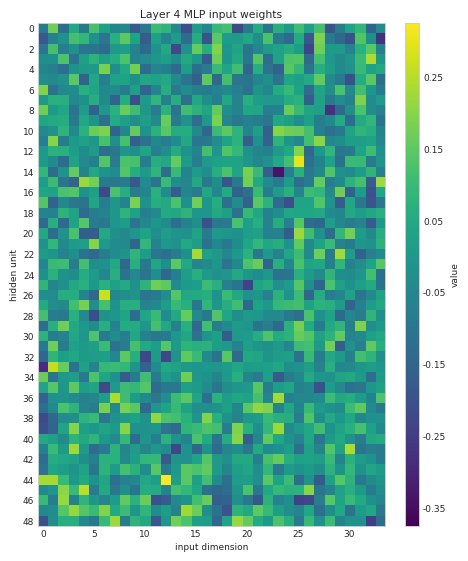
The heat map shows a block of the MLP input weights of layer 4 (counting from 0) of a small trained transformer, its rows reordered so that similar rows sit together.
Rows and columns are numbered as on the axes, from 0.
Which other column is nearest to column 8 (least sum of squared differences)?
31
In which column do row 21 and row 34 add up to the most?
5
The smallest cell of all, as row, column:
14, 23
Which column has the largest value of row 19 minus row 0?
19
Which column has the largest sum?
25
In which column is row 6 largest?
0
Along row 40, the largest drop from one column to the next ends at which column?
20
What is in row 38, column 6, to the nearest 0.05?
-0.1
